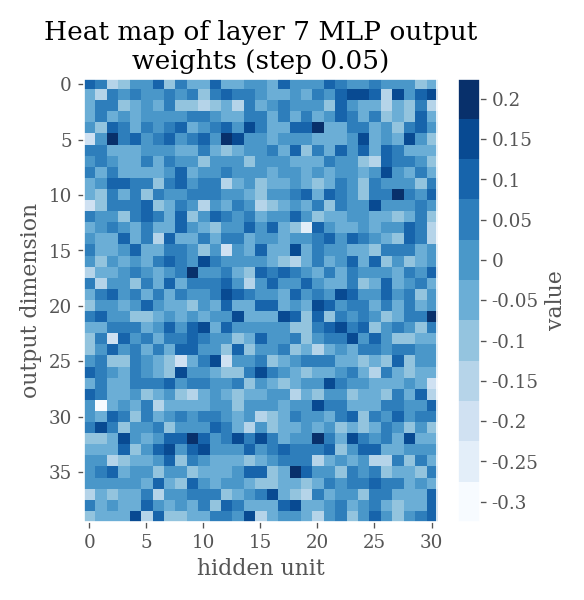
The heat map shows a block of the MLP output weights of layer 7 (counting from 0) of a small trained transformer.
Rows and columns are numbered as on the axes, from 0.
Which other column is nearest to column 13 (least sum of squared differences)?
28
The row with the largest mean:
32
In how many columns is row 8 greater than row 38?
11
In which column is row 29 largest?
20
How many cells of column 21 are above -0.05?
24
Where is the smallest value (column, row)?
1, 29
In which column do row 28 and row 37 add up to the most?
16
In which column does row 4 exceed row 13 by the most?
19
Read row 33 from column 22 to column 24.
-0.1 0 0.1
